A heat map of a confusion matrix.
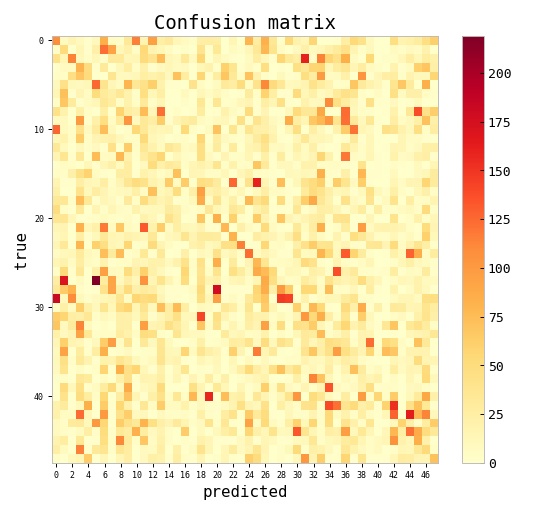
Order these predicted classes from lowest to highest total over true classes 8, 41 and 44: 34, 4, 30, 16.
16, 4, 34, 30
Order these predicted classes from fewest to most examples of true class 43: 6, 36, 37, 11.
37, 36, 6, 11
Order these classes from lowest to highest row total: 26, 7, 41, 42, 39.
7, 39, 26, 42, 41
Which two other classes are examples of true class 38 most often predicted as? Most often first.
32, 33
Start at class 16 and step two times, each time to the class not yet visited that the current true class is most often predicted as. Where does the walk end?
20
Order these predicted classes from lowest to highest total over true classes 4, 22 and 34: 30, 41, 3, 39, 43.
43, 30, 41, 3, 39
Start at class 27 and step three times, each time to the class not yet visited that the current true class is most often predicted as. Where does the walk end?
35
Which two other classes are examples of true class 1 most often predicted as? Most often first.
6, 7
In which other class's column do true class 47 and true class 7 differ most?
34
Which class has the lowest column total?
40
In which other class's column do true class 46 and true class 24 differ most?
44
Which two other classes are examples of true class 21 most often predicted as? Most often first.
11, 6
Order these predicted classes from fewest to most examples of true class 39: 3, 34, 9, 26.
3, 26, 9, 34
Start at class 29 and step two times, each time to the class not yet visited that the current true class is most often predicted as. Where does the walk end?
10
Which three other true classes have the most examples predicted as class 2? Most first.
29, 28, 4
